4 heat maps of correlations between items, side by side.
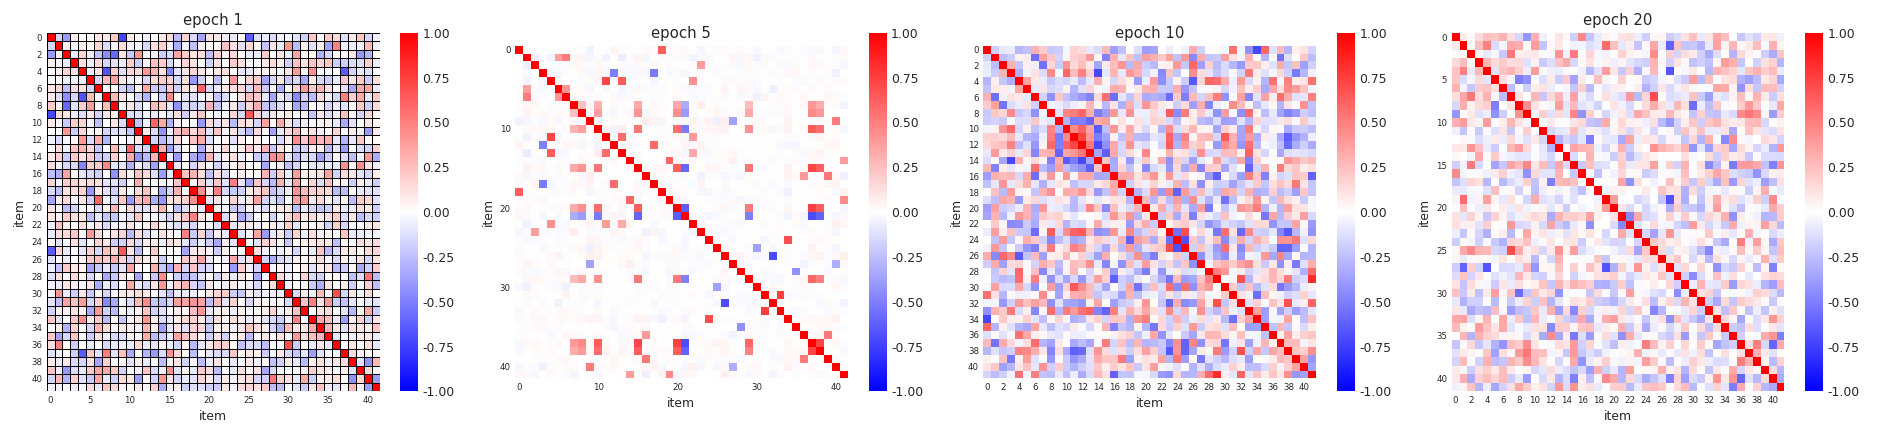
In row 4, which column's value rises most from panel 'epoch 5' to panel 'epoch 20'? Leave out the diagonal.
1
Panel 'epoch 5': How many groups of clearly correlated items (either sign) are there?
14
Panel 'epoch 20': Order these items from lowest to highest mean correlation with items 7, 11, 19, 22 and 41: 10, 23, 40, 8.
23, 40, 8, 10
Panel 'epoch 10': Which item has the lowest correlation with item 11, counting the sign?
38
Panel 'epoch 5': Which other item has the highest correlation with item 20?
37
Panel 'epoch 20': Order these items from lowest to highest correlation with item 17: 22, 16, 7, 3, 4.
22, 4, 7, 16, 3
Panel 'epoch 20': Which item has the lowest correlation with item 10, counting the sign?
27
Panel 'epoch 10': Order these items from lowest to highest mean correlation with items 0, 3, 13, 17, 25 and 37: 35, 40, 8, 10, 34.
34, 40, 35, 8, 10
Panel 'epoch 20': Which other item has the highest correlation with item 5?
30
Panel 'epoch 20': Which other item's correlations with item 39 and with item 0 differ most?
16
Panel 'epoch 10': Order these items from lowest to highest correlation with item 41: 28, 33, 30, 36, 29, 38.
33, 30, 36, 38, 28, 29
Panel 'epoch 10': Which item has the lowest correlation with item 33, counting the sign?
15
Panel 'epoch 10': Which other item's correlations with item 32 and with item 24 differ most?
2
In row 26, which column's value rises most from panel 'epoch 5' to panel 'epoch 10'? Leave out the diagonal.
2
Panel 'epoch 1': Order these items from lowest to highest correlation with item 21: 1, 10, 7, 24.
24, 7, 10, 1
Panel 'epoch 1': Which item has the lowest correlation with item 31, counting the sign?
7
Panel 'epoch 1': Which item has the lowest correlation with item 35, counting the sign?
1
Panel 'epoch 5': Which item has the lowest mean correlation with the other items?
21
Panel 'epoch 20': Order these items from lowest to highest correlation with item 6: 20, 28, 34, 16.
28, 20, 16, 34
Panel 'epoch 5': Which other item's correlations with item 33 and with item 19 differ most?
31
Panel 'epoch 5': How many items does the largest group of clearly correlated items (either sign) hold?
9
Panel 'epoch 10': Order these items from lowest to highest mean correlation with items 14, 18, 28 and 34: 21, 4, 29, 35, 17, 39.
35, 39, 17, 21, 29, 4
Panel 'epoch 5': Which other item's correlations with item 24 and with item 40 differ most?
34
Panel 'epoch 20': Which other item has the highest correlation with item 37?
9
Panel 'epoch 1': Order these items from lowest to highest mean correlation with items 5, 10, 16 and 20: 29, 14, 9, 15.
15, 9, 14, 29
